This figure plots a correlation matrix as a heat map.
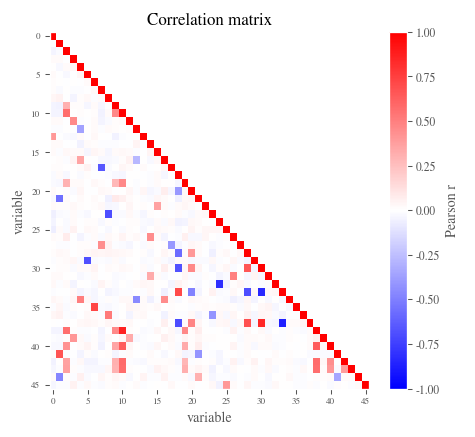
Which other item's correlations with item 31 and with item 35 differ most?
6
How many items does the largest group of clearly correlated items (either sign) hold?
8
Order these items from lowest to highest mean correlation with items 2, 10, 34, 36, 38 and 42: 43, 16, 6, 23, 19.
23, 6, 16, 19, 43
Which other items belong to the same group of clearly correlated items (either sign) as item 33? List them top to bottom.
18, 20, 28, 30, 37
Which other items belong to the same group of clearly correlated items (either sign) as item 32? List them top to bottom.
24
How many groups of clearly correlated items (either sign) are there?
14
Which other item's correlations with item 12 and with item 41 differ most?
1
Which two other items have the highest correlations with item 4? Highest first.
34, 16
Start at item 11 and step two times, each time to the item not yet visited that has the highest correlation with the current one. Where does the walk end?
39
